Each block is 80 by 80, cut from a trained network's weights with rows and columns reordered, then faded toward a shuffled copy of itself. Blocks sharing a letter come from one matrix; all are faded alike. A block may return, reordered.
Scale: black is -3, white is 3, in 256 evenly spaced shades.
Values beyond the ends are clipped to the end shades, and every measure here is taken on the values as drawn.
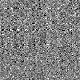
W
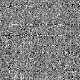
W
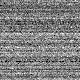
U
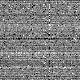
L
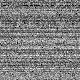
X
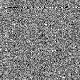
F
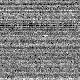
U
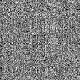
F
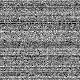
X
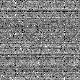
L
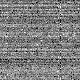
L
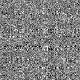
W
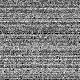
X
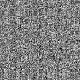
F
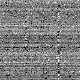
L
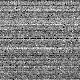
U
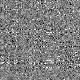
W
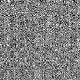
W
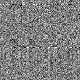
F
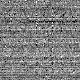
L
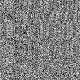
F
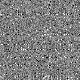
W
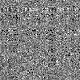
W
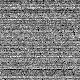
X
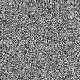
F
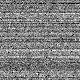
X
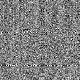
F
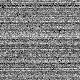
U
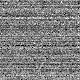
X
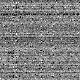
L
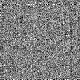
F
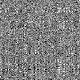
W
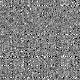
W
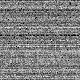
U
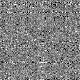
W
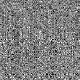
W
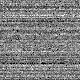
X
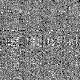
W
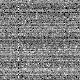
L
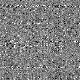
W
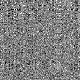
W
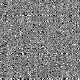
W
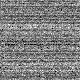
X
